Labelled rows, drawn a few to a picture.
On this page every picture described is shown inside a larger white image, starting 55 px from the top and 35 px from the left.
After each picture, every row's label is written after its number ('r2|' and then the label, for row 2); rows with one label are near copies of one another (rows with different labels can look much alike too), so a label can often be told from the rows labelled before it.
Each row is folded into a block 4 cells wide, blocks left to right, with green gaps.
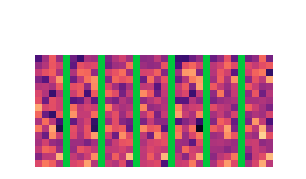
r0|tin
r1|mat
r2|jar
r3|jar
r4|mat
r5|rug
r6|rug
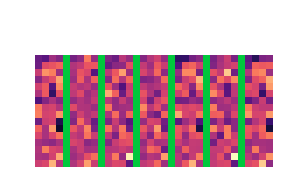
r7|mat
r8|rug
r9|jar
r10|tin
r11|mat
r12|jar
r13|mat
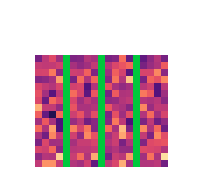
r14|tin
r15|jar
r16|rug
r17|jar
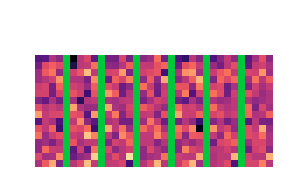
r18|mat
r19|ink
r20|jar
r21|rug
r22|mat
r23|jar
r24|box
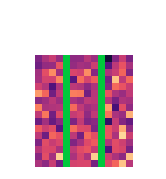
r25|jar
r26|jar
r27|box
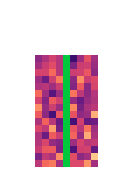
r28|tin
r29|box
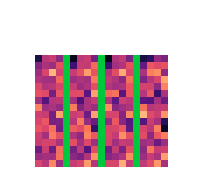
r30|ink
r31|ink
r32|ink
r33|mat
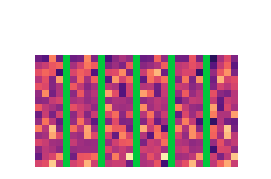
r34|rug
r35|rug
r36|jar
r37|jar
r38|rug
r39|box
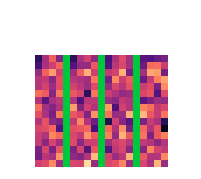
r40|ink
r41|ink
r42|box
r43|mat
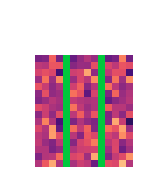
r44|rug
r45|jar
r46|rug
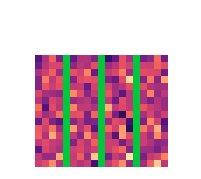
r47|box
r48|jar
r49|tin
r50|rug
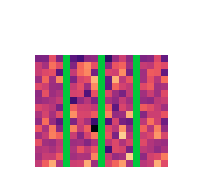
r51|rug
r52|mat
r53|box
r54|rug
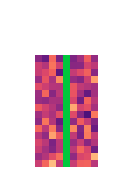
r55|rug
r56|tin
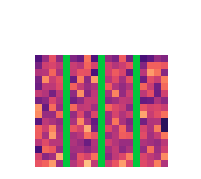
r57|box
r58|rug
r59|rug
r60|mat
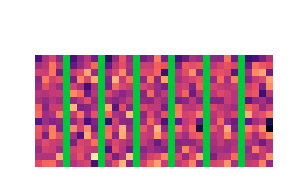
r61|box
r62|jar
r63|box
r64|rug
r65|mat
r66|rug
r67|mat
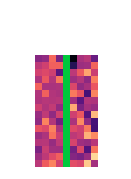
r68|rug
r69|ink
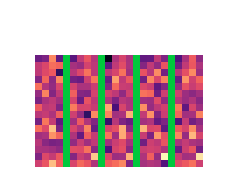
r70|rug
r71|tin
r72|box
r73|jar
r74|box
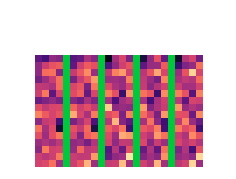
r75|mat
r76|mat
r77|ink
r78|ink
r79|ink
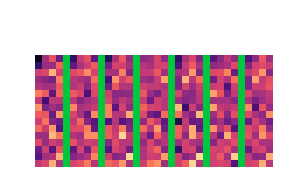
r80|ink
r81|ink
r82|box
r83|tin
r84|box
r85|jar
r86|box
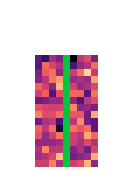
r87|mat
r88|ink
